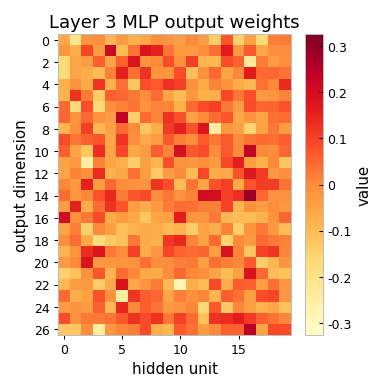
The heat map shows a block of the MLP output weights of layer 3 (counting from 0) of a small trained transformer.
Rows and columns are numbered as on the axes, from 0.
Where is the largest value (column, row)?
16, 14
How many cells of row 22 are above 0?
6
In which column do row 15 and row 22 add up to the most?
5
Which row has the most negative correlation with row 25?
8
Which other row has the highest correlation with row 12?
21
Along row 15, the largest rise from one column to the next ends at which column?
1
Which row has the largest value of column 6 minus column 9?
23
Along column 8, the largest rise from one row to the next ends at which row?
13
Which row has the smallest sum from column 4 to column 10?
17
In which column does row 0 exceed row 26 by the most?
3
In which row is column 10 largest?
10
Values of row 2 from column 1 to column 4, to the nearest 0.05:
-0.05 -0.05 0.05 -0.05
